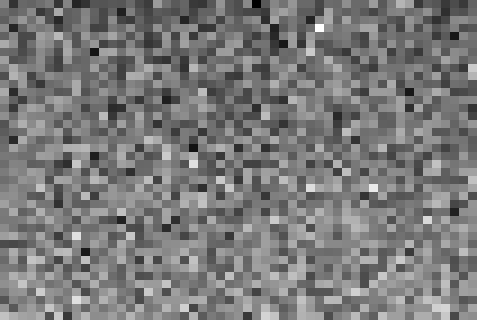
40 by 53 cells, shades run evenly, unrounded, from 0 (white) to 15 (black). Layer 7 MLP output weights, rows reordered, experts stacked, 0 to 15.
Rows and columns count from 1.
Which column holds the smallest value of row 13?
33
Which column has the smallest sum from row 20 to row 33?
22
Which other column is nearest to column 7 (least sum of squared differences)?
47
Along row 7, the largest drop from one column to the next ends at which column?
12
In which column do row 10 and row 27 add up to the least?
2
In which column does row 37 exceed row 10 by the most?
16
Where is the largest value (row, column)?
1, 29
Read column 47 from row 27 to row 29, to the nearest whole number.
9 9 6
